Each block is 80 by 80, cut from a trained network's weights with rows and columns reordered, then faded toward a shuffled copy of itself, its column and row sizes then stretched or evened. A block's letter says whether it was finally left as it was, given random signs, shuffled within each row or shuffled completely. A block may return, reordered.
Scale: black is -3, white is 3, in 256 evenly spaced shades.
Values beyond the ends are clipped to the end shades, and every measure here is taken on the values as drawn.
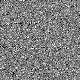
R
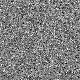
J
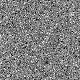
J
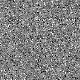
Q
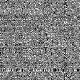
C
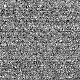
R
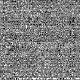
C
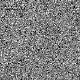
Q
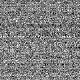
C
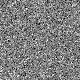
J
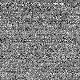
R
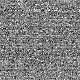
R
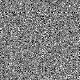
Q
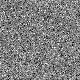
J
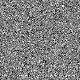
Q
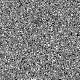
R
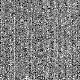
C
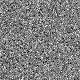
J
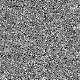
Q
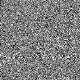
Q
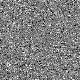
R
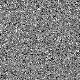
Q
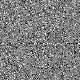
Q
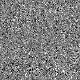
Q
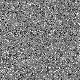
R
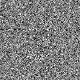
Q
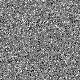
R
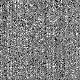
C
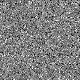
R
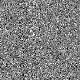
Q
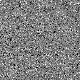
R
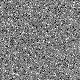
J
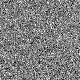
J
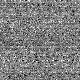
R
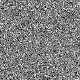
R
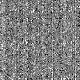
C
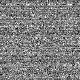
R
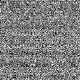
C
